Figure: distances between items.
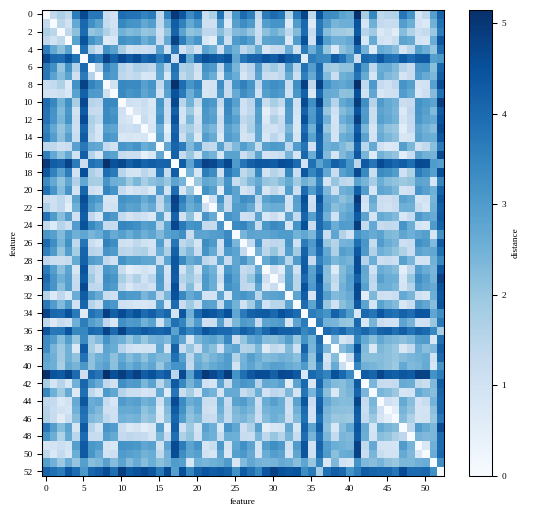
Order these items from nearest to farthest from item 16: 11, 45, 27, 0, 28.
11, 27, 45, 28, 0
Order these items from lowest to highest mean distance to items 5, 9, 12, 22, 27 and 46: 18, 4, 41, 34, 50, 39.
50, 4, 39, 18, 34, 41
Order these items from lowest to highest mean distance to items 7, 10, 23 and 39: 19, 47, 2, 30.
47, 30, 19, 2
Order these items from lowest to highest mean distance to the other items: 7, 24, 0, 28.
7, 28, 24, 0
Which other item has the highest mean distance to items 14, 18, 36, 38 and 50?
41
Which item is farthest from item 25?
36
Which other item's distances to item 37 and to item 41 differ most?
39
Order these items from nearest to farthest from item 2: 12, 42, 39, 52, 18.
42, 39, 12, 18, 52
